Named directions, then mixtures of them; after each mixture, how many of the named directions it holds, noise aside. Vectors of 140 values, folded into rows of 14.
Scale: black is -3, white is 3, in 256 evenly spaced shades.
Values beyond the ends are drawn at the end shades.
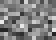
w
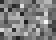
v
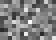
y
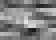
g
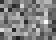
one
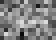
four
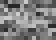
three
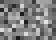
one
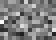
one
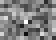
three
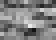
one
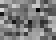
four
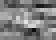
one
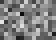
two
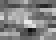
one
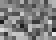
one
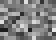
one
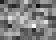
two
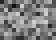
three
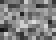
four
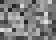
one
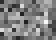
one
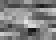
one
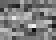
four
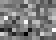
four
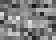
four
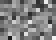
one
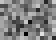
two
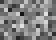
two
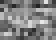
three
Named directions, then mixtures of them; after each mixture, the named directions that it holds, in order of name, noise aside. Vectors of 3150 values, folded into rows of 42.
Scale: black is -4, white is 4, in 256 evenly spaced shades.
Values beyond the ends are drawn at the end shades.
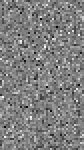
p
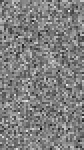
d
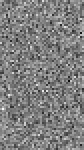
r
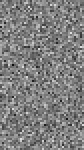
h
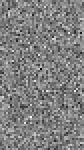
p, r.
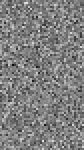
h.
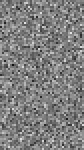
h.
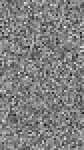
h, r.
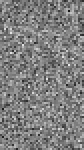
d, r.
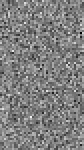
h, p, r.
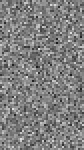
h.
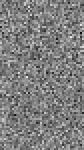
h, r.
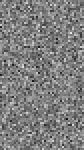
h.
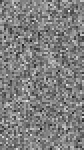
d.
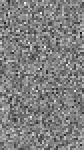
h, p, r.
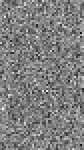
r.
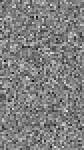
d, h.
